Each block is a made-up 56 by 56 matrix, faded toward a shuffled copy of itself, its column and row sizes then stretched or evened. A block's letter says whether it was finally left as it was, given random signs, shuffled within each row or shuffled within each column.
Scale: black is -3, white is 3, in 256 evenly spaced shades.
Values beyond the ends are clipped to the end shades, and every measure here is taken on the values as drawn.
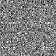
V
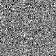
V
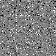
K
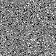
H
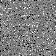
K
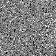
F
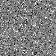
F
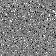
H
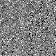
F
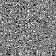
V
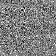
K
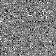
K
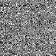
V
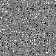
K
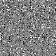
K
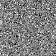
H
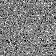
H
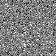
K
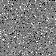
H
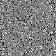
F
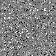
K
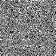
K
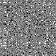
V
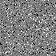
H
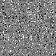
V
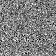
H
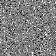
F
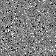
K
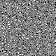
F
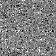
K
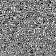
H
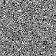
V
